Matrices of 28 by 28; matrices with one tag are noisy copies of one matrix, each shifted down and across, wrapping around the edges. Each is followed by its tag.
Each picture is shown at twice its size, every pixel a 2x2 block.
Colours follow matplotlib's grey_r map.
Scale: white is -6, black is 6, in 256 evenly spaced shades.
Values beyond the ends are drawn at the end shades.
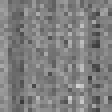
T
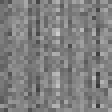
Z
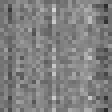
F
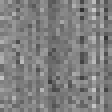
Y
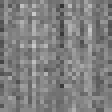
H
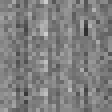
Z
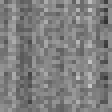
T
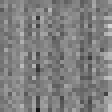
Z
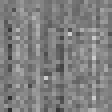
H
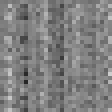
T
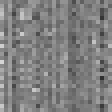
Y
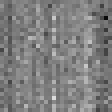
F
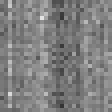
F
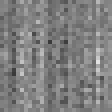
H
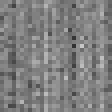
H
